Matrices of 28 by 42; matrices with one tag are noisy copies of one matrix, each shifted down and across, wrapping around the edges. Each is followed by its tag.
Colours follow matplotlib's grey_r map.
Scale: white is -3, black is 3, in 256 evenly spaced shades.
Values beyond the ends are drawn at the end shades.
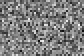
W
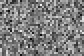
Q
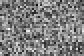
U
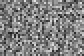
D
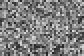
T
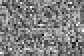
U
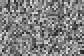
Q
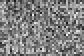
U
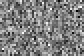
Q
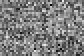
U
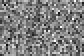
Q
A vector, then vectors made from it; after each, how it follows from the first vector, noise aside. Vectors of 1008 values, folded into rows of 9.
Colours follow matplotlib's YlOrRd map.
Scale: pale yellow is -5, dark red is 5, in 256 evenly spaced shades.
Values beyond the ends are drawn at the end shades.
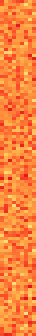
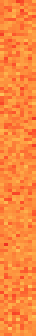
wrapped around, negated, shrunk.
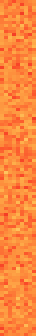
wrapped around, shrunk.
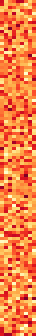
scaled up.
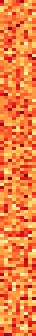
scaled up.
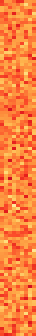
copied.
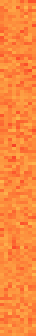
wrapped around, negated, shrunk.
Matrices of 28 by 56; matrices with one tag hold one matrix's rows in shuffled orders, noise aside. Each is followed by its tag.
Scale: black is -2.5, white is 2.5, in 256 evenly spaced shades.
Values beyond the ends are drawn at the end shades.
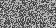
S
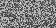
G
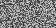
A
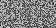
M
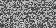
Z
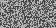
M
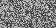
G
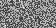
A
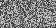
S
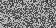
G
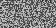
G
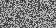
A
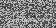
Z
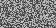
A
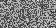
S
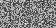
M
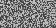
S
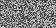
S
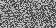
G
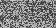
Z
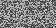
Z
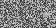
S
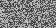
G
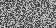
A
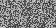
M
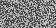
A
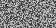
A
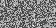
S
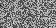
S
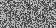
M
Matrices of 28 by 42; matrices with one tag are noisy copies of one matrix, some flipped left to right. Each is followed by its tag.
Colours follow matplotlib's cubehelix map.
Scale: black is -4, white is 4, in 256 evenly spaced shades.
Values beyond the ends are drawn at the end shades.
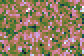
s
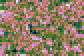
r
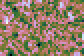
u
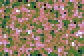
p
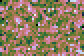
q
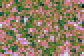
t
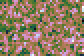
s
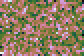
q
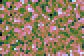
q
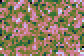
q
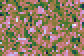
t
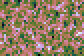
p
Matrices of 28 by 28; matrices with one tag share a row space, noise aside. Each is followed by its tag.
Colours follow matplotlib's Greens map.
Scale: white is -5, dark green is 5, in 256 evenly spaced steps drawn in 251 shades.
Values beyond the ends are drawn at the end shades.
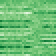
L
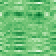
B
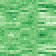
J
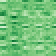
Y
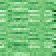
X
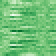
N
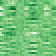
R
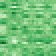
Y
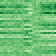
L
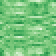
B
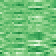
B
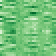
R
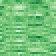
B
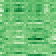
B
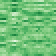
Y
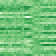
L
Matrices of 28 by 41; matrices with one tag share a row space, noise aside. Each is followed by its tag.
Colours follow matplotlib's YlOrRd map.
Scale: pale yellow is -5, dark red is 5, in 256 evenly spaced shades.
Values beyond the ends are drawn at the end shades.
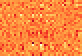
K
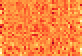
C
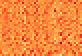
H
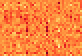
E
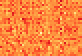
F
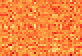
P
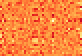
C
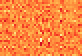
F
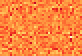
P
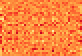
C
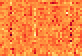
P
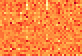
E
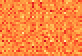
K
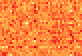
P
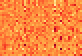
H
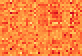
P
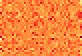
C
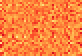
C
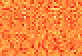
H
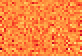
C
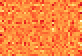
C
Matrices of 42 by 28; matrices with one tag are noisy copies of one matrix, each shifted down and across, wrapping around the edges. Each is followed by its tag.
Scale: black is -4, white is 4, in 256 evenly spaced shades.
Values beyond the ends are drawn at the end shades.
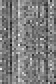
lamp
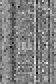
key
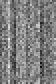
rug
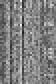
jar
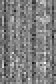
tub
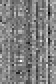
jar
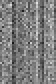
rug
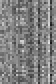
jar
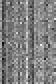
rug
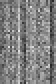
rug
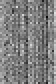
lamp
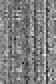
jar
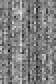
tub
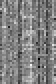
tub
